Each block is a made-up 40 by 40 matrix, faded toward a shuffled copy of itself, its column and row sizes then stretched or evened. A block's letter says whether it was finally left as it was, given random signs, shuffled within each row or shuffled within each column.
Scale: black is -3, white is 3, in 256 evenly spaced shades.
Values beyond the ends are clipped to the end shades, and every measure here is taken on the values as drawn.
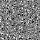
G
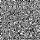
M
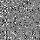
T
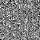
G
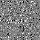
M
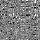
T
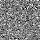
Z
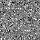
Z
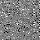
T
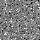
G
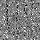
G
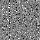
G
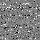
Z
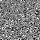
Z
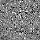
M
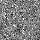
G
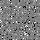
M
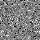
Z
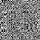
T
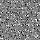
M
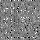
T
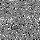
Z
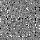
T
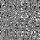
T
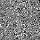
M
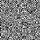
T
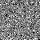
Z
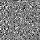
T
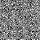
M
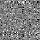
T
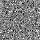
Z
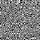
T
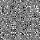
T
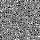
Z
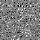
M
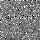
Z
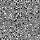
M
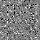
M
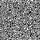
G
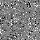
M
